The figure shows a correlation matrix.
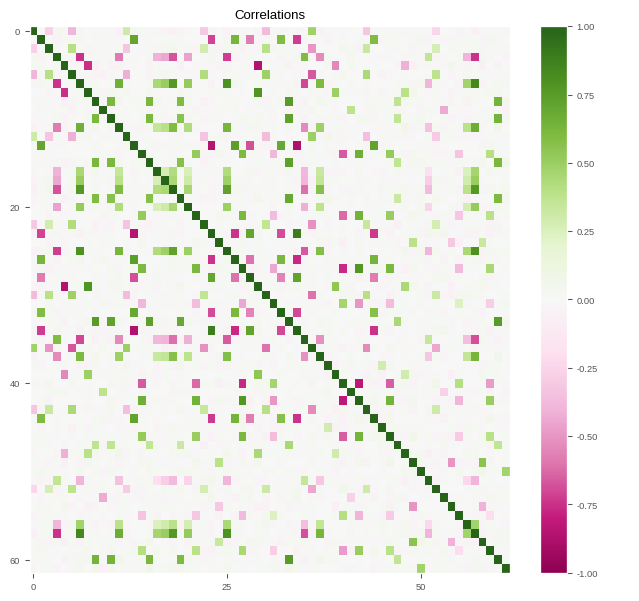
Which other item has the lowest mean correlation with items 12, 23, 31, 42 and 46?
40
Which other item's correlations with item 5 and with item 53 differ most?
36
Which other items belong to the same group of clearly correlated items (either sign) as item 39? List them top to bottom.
4, 7, 29, 48
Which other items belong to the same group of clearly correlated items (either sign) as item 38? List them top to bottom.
45
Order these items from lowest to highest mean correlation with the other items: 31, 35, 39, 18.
35, 31, 39, 18
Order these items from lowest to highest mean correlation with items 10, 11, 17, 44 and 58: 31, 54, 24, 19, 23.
23, 54, 31, 24, 19
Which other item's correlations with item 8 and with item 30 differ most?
33
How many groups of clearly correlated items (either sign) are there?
10
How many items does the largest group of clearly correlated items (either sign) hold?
13
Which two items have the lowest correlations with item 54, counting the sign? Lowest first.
49, 58
